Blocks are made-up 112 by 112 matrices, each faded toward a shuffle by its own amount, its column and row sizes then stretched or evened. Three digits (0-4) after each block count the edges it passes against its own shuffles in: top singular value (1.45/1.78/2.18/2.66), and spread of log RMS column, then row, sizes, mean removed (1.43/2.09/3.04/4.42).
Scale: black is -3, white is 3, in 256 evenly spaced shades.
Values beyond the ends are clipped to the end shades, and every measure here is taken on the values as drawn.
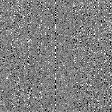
1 3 0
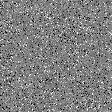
0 0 0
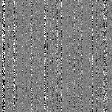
1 4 1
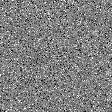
0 0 0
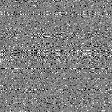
4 0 3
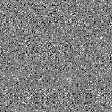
3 0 2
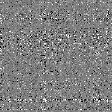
2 2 3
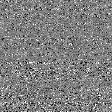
0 0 3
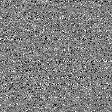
0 0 3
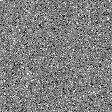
0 0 0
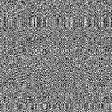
4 1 1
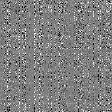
1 4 2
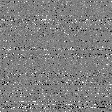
0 0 3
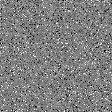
1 0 1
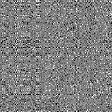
4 2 2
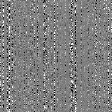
3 4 0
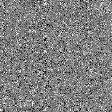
2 2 0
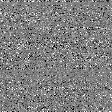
0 0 3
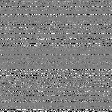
1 0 4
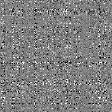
1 3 3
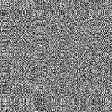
4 2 0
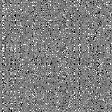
3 2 1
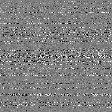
0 0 4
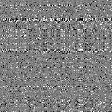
4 1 3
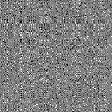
4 2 0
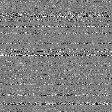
1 0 4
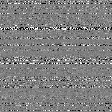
3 0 4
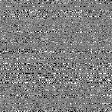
1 1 4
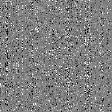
1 3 1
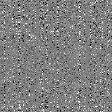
2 3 2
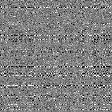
4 1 3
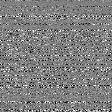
1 0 4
